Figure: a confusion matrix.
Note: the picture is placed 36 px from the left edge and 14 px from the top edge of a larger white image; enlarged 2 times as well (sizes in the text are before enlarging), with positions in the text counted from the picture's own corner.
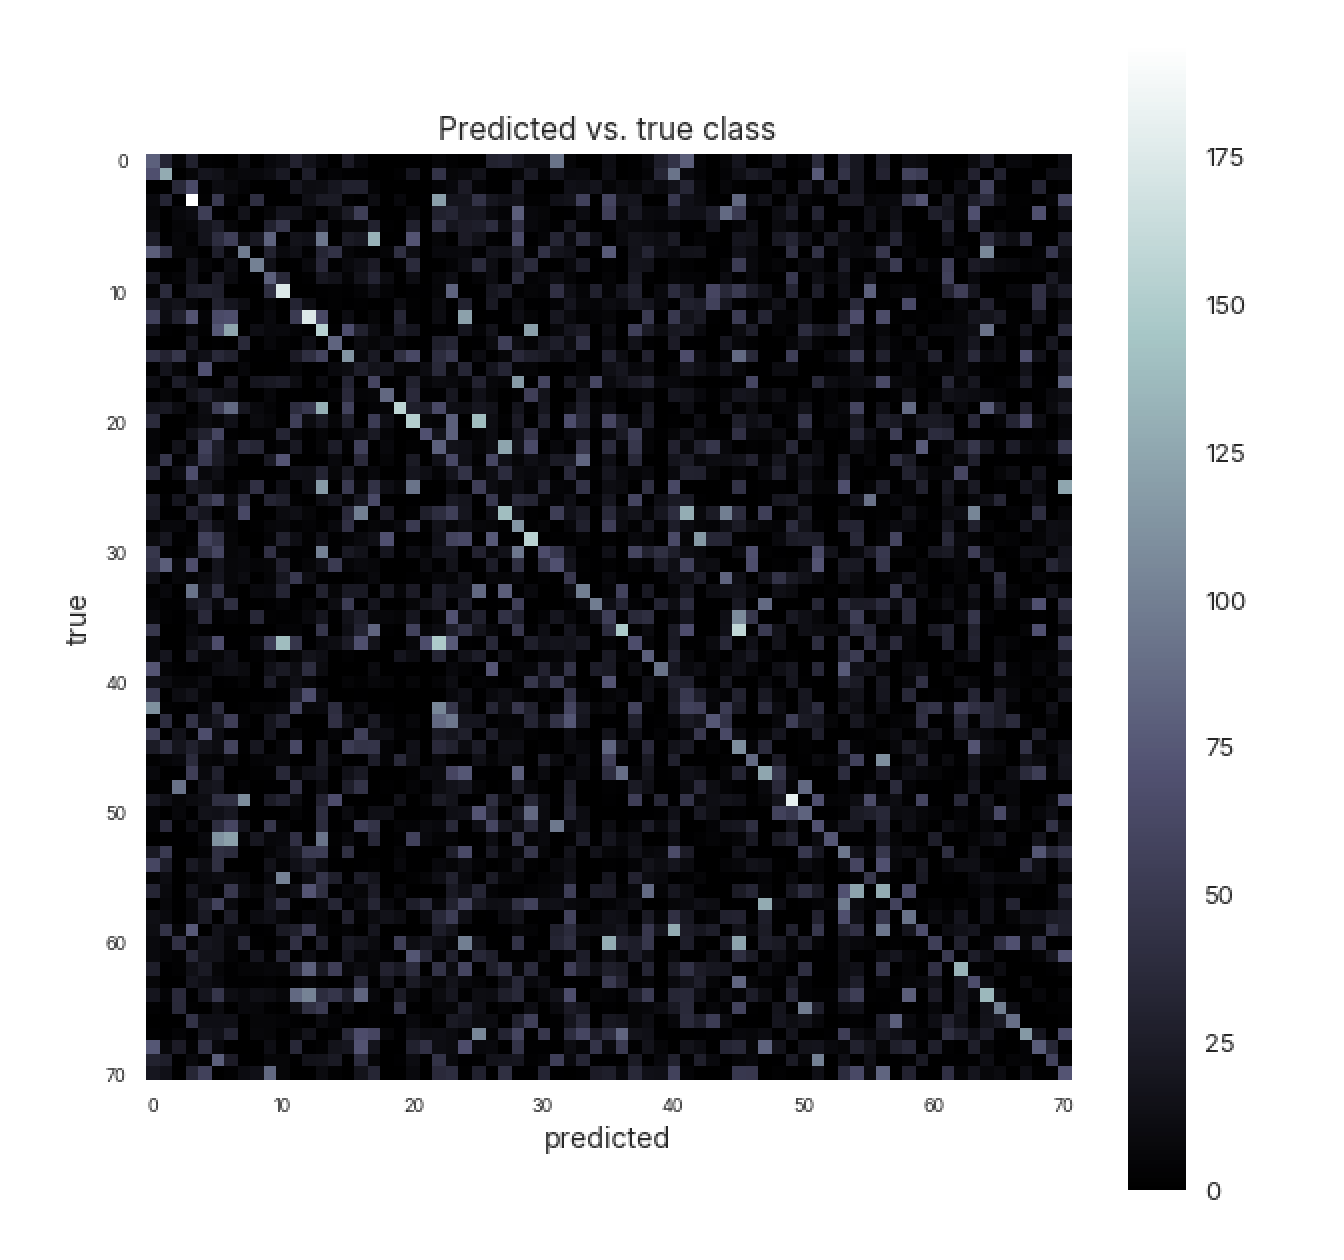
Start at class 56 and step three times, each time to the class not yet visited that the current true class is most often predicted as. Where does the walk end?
31
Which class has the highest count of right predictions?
3
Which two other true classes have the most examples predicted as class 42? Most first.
29, 44
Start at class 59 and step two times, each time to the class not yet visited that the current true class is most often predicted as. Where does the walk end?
35
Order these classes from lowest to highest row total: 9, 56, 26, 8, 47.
9, 8, 26, 47, 56
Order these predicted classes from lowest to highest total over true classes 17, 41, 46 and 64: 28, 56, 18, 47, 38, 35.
18, 47, 35, 38, 28, 56
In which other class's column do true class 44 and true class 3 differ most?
22
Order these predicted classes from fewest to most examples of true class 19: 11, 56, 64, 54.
56, 11, 54, 64
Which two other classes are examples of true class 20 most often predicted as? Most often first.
25, 23
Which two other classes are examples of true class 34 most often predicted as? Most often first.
47, 68
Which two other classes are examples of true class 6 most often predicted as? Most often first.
17, 13
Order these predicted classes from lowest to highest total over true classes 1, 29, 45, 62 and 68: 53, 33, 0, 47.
33, 53, 47, 0
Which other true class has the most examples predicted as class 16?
27
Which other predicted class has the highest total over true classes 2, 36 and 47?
45
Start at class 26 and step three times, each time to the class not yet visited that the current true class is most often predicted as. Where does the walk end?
23
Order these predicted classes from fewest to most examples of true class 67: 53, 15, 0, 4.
0, 4, 15, 53
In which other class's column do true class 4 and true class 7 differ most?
64
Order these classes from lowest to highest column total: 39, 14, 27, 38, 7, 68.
39, 7, 14, 68, 27, 38
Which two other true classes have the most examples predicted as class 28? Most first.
17, 30
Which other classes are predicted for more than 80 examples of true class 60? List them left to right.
24, 35, 45
